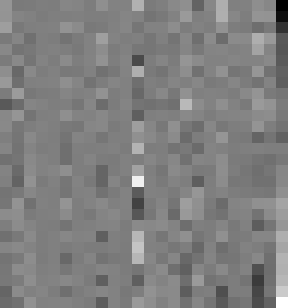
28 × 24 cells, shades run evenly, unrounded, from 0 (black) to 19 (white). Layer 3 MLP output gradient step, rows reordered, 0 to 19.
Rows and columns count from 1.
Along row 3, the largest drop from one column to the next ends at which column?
24
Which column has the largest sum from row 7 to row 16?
12
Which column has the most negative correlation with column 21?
3
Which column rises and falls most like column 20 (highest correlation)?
23
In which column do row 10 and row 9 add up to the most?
16
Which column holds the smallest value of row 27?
22
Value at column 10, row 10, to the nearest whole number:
9
